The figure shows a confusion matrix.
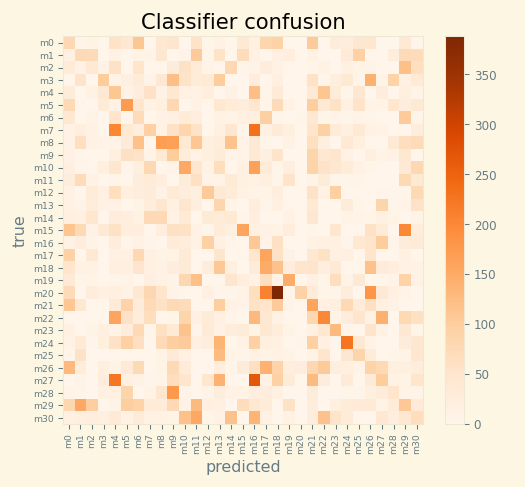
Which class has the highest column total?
m16
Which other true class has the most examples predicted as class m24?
m21
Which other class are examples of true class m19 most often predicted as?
m11
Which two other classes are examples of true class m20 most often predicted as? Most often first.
m18, m17
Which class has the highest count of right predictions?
m24
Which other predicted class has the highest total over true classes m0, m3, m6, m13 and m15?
m29
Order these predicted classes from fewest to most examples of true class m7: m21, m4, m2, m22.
m2, m21, m22, m4
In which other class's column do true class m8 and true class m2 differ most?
m9
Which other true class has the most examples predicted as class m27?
m22
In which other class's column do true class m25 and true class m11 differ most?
m13
